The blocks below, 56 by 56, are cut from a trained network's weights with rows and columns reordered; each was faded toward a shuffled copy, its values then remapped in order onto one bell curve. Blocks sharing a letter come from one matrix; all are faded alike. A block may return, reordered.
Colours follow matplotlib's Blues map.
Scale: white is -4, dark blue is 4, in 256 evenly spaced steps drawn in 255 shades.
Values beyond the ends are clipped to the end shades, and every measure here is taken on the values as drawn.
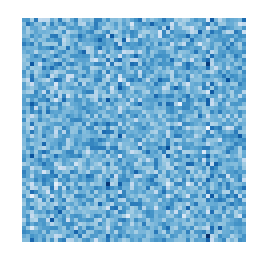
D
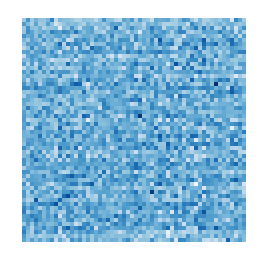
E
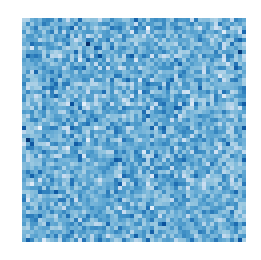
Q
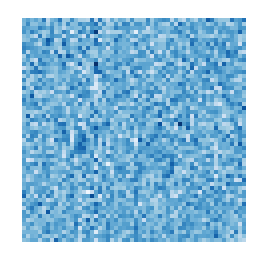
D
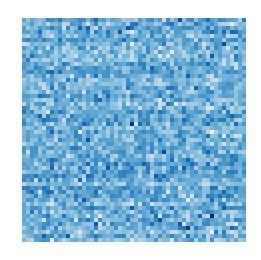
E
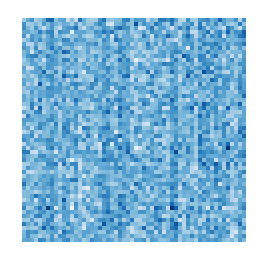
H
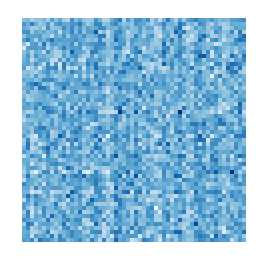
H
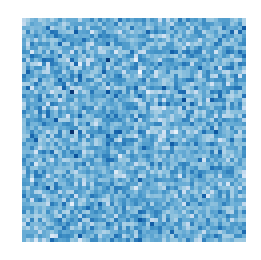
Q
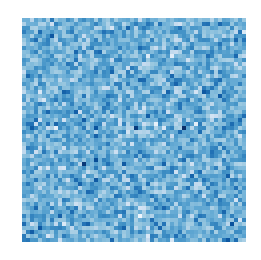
Q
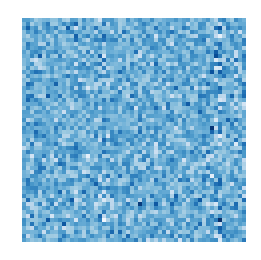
D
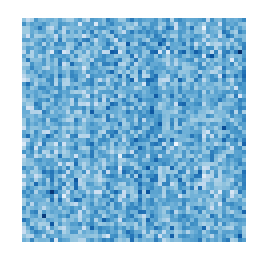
H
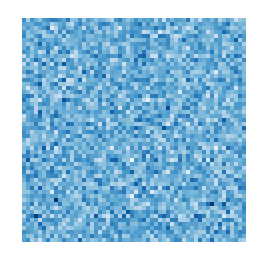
Q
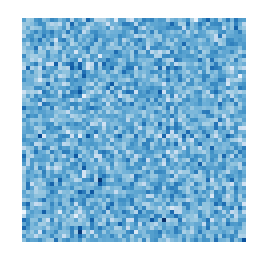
Q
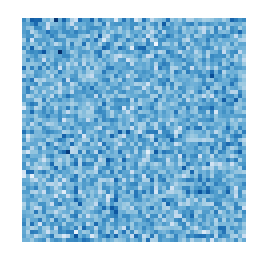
Q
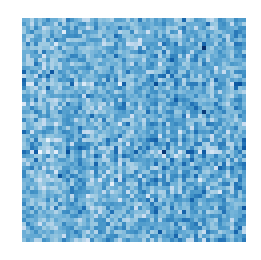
H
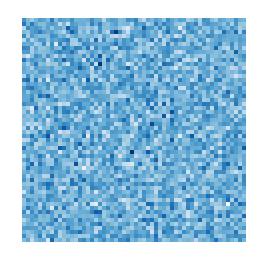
Q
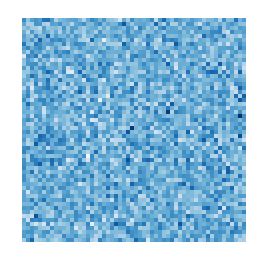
Q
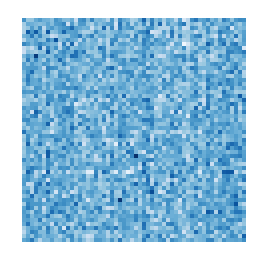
H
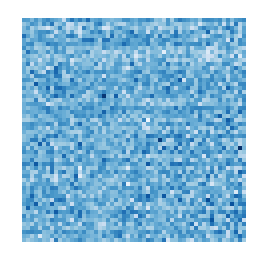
E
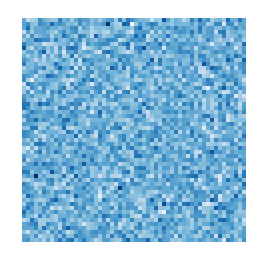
Q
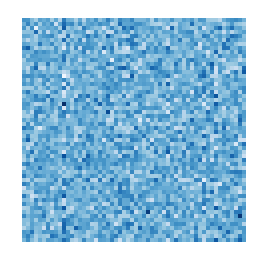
D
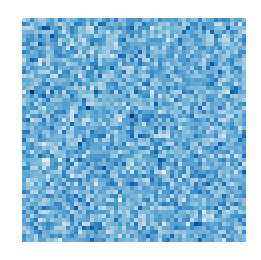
Q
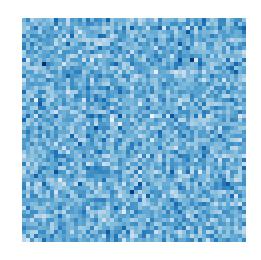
Q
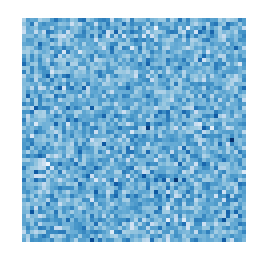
Q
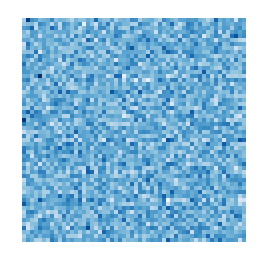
Q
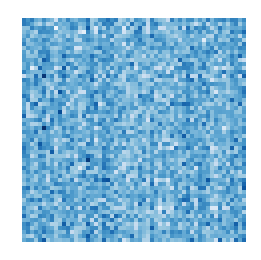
H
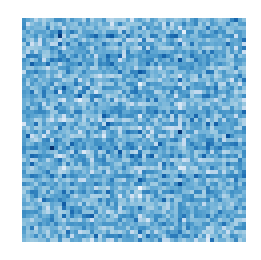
E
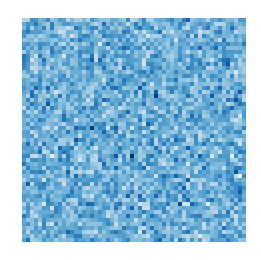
Q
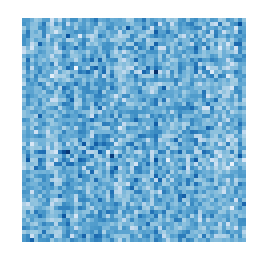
H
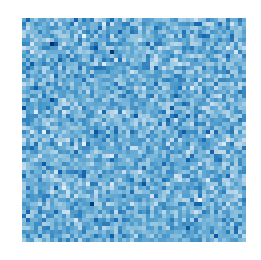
Q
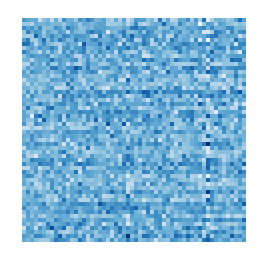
E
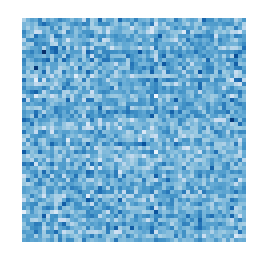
E
